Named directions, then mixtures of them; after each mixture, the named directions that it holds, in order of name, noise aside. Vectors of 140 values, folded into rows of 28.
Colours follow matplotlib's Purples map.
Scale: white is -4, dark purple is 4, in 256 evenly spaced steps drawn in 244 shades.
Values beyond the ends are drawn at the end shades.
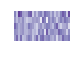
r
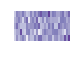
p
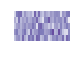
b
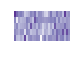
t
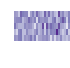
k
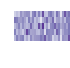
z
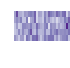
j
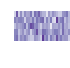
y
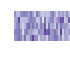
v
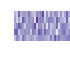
j, k.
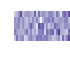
b, r, z.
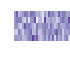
j, k, v.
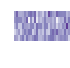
j.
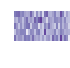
z.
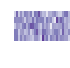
y.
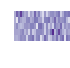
b, k, t.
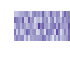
z.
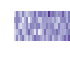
j, p.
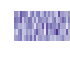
k.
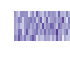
k, r, v.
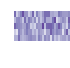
k, y.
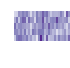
j, t, v.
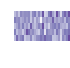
z.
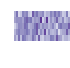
r.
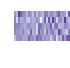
b, r, y.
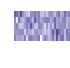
b, k, t.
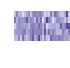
b, k, r.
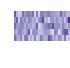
b.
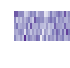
t.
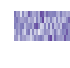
b, k, p.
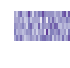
r, z.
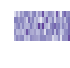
z.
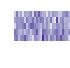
y.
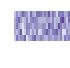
k, p, v.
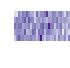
j, t, y.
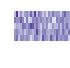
j, y.
